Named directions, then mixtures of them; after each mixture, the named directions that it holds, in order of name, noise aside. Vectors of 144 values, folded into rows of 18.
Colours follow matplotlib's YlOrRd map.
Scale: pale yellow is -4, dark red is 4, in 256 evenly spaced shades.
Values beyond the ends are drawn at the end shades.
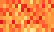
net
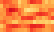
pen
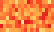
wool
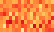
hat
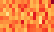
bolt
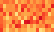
net, wool.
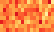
bolt, wool.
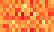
bolt, hat, net.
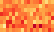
hat, pen.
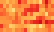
bolt, pen.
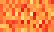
bolt, hat, net.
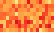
hat, wool.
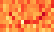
hat, net, wool.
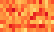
bolt, net, pen.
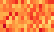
hat, wool.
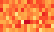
net, wool.
